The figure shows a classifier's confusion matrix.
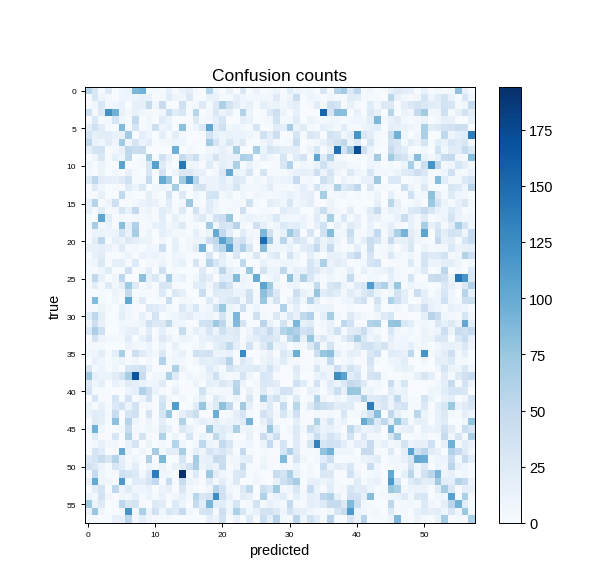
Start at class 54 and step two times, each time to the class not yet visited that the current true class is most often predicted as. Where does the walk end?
50
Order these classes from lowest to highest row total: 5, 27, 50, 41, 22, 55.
22, 50, 41, 27, 5, 55
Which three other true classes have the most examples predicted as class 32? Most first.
25, 30, 9
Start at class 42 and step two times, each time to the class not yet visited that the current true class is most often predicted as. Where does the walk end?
37
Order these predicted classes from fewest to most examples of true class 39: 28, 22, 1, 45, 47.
1, 28, 47, 45, 22
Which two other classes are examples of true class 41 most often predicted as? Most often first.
26, 34
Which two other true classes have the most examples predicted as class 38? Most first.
3, 0
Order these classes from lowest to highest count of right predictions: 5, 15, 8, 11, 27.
11, 8, 27, 15, 5
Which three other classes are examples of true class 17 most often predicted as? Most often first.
2, 21, 36
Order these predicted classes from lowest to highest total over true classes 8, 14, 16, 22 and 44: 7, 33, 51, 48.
33, 48, 7, 51
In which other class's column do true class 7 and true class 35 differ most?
23
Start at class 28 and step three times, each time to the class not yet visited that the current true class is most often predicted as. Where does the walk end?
46
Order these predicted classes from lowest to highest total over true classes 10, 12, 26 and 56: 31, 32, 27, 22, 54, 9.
32, 54, 31, 9, 27, 22
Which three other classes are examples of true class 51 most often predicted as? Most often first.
14, 10, 45
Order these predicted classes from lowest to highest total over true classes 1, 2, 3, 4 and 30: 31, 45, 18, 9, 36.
18, 9, 31, 36, 45
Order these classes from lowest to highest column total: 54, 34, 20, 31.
34, 54, 31, 20
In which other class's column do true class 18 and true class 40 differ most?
5
